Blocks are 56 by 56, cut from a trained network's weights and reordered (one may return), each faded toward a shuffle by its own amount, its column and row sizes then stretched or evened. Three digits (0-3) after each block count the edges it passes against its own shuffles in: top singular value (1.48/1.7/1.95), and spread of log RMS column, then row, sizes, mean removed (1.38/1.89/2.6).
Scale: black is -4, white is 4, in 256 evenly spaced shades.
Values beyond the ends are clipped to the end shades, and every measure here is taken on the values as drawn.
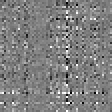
3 3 1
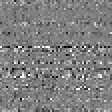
3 1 3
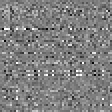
2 1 3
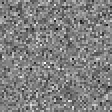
0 0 0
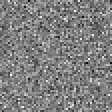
1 0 0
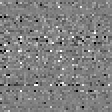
0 1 3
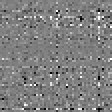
2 2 3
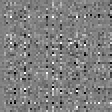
1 3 2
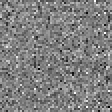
0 2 0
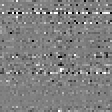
3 0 3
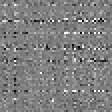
3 2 3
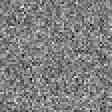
1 0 0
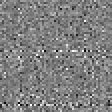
2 1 2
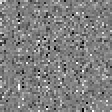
1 2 0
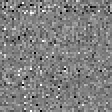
0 1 2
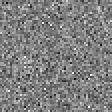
0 0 0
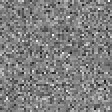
1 1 1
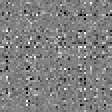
3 2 2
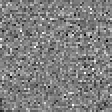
0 0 0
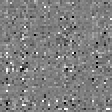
0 2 2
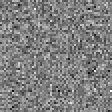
2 0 0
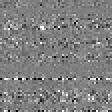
2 1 3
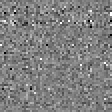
0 1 2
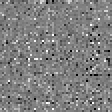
0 2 2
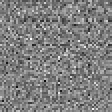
2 0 0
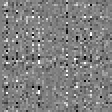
1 3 1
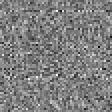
2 0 2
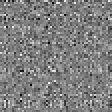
3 2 2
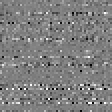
2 1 3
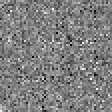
0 1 1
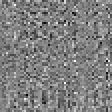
3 2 1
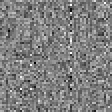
2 1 0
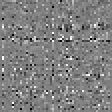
2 3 2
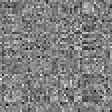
3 1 1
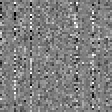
2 3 0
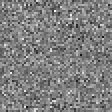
0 1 1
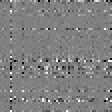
2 2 3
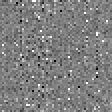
0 2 0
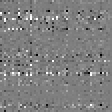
1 2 3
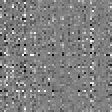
1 3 2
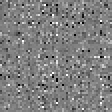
0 2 2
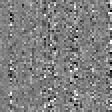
1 3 0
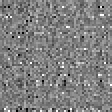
0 0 2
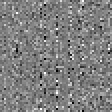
0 3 0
